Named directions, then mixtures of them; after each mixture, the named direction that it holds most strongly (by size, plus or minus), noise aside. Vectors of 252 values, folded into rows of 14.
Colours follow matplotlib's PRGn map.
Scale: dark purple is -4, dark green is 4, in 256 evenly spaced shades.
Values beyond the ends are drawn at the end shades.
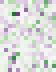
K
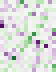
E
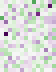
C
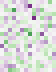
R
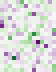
E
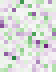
E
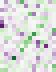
E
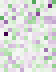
C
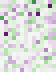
C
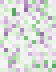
K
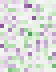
R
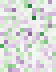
R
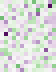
C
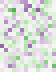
R
